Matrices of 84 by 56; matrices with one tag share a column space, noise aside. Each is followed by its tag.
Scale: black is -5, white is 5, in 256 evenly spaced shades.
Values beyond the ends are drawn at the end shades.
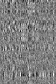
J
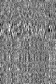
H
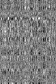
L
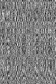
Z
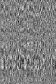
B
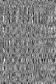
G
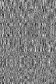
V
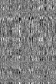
L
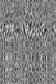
H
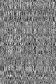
Z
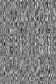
Z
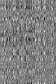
L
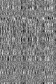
L
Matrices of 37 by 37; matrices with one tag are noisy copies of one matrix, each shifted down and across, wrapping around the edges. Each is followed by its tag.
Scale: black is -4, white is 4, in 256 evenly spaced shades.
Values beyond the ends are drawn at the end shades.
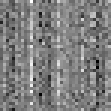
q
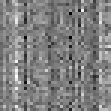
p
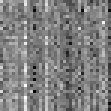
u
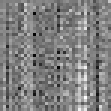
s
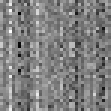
q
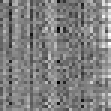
s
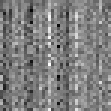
q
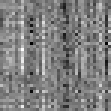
u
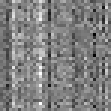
p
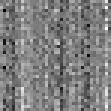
q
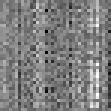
s
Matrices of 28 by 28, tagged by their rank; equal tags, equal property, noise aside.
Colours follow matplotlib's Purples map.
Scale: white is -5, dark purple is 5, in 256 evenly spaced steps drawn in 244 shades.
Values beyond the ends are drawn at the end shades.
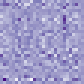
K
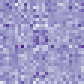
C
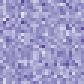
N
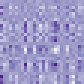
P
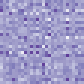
K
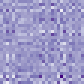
P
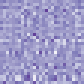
K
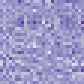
C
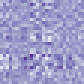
P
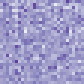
N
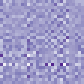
P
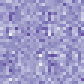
K
